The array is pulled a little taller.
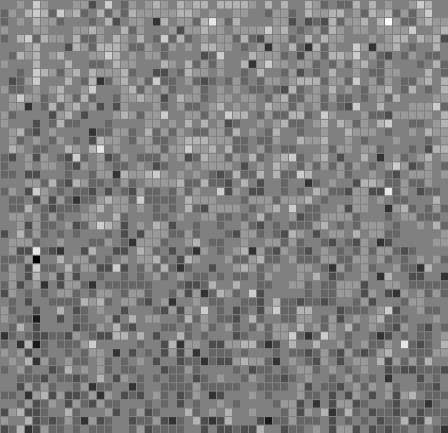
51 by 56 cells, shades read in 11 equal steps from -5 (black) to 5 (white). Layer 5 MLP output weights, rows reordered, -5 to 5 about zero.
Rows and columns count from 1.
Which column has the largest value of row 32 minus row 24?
5
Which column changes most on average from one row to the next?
4
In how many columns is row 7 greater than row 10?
21
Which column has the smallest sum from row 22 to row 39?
10
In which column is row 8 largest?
34
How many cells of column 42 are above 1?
6
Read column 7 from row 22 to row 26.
2 0 -2 -2 1
